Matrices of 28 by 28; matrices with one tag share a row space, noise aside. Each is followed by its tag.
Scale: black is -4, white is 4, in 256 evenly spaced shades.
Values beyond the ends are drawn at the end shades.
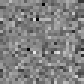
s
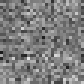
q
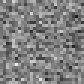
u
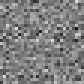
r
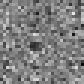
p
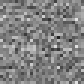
q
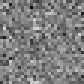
p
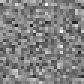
u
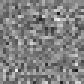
r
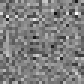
r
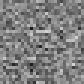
u
